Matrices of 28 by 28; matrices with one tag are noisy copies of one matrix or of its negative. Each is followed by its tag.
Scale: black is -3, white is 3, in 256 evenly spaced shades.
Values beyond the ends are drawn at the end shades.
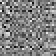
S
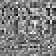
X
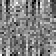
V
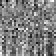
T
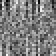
V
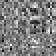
X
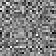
S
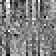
V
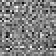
S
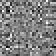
S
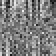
V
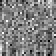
T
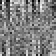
V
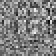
X
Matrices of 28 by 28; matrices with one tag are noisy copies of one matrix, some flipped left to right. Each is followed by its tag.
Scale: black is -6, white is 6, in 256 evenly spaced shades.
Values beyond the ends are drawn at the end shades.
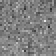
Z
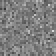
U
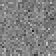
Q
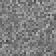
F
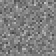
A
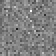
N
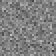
A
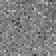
Q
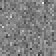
U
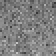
Z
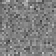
N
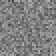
N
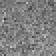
Z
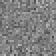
F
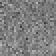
Z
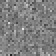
N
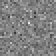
A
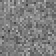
F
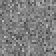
F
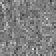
U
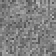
F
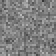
N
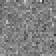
N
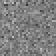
F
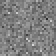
N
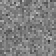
F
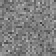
F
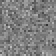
N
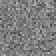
A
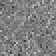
F
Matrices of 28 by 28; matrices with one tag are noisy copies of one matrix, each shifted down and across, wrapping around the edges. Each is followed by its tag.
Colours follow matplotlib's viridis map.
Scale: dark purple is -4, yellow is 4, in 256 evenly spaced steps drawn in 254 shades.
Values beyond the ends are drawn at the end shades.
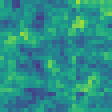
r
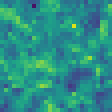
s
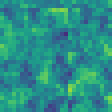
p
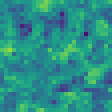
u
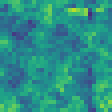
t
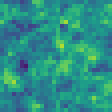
r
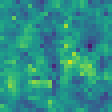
t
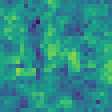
t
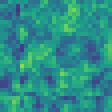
p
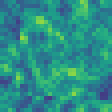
s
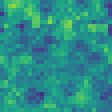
t
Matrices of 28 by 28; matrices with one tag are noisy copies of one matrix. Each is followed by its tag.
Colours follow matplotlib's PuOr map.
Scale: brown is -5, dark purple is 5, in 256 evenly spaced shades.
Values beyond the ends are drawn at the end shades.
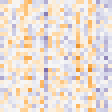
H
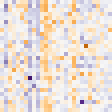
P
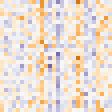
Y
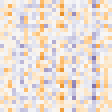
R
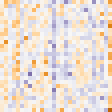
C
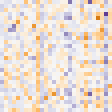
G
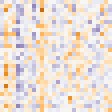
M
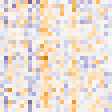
P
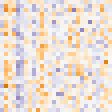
M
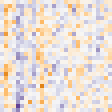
M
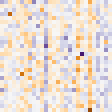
H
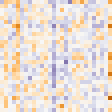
C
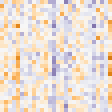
C
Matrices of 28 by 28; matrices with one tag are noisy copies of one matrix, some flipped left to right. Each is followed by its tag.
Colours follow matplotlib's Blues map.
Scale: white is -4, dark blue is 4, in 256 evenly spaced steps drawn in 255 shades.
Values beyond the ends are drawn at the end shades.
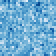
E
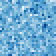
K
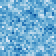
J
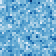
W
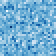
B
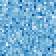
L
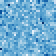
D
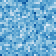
W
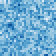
K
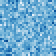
D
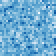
B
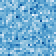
K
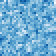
W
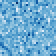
L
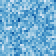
J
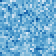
J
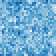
E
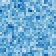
K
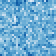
E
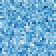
B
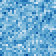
W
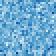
L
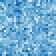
E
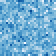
K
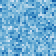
J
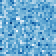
B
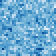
J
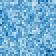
D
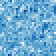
K
